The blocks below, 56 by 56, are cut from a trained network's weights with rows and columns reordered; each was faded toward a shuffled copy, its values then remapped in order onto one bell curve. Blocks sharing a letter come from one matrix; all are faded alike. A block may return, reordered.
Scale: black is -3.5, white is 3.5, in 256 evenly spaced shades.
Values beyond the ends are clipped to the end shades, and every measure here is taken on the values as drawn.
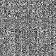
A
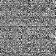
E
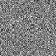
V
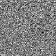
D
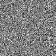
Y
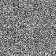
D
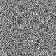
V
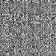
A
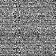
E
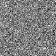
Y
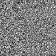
Y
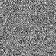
V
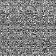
E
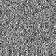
V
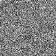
Y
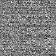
E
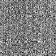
A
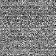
E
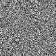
Y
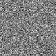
V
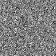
D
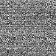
E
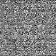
E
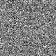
D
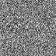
Y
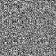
V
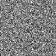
Y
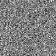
Y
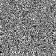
D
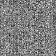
A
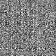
A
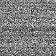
E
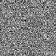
V
